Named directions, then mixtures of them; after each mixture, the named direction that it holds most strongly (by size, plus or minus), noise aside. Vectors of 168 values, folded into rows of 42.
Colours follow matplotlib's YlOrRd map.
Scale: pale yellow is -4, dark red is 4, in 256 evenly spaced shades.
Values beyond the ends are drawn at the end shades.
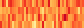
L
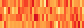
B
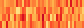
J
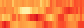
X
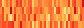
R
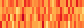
J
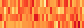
B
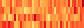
R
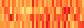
R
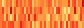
R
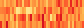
J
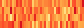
R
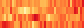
X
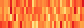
R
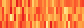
R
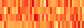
B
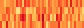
J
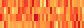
B
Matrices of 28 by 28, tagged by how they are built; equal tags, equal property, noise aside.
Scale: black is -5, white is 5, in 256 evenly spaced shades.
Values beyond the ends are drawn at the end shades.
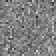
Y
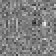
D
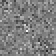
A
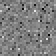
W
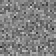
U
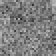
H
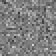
U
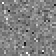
W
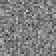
U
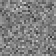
U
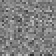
D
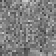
H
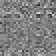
D
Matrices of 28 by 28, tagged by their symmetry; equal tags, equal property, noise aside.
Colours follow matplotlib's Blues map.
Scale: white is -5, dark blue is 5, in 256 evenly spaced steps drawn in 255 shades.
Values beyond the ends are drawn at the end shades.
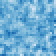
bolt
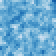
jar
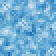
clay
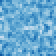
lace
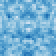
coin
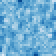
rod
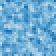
bolt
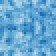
lace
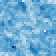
rod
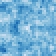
lace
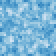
rod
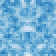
coin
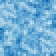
rod
